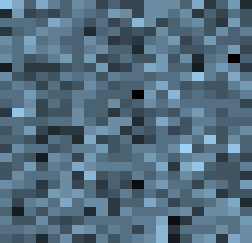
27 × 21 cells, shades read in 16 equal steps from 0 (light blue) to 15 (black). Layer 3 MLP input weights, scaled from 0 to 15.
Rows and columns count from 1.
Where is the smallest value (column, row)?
16, 17
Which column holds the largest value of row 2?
1
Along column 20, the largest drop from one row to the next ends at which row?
8
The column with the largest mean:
12
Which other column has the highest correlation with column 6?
5
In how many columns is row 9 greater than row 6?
8
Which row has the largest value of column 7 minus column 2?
20
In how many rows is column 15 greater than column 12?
10
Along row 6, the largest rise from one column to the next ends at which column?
21
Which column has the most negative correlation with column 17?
19
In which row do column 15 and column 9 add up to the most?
25
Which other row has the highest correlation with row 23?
6
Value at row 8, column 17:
13
